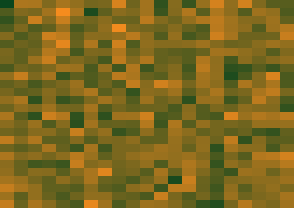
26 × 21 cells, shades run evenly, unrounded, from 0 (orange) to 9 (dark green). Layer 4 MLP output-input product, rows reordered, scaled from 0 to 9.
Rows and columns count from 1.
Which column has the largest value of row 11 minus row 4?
9
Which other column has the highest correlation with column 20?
19
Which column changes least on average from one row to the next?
16
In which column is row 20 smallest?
21
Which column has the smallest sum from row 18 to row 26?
1
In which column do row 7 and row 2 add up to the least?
5
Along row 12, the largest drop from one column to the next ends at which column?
11
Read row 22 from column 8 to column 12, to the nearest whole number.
1 5 5 6 3
